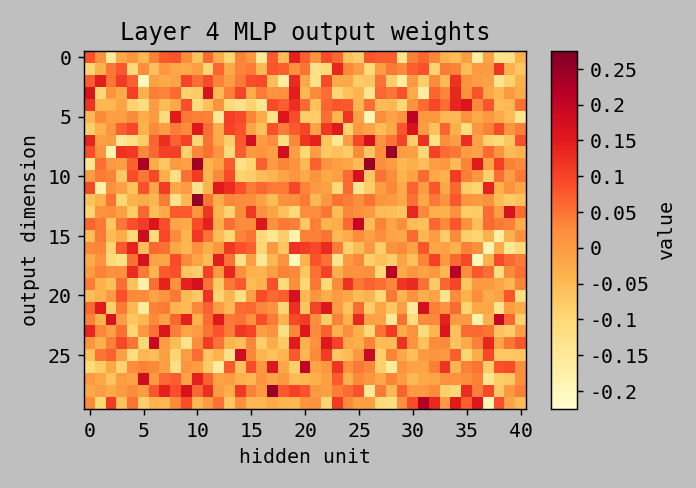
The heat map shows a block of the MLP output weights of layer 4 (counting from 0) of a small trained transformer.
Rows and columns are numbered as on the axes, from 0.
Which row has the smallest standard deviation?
27
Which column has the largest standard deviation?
5
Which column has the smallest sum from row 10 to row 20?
36
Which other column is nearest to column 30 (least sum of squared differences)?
24
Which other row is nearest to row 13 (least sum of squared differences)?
15
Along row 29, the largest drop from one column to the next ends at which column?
37
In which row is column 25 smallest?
11
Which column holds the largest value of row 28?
17
